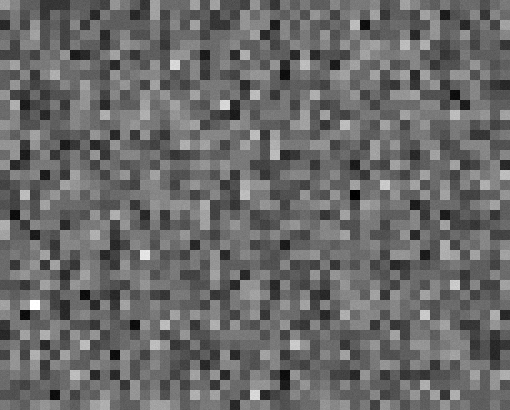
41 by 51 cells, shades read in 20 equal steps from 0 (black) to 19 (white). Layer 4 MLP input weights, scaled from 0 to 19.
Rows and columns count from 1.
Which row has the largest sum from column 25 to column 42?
19
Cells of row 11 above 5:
41
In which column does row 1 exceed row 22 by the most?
2
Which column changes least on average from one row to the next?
49
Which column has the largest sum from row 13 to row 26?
25
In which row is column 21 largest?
21
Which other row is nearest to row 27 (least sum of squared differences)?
4
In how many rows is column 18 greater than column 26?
17
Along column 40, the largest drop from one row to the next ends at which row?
27
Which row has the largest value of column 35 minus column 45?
22
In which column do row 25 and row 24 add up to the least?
12
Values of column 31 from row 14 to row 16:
8 9 7
